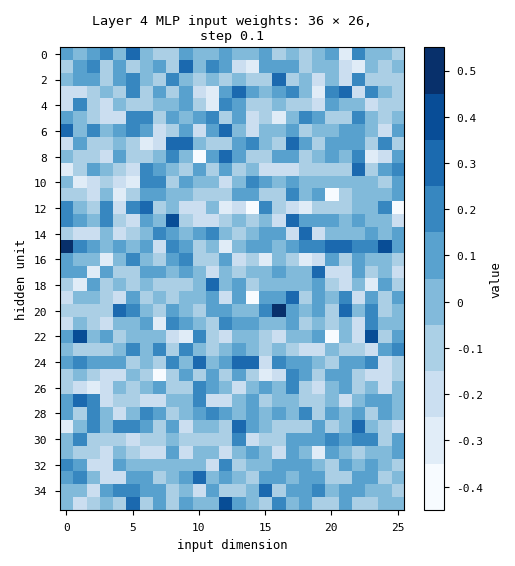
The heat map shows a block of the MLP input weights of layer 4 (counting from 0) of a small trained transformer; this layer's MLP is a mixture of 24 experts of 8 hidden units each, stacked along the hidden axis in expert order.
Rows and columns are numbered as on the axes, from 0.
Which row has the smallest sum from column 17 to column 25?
12
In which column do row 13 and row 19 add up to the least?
14
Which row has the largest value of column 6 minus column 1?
10
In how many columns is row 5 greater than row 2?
11
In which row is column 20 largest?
15
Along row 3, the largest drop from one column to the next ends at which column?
22
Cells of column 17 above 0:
19
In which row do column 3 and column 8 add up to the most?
13
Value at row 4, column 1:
0.2
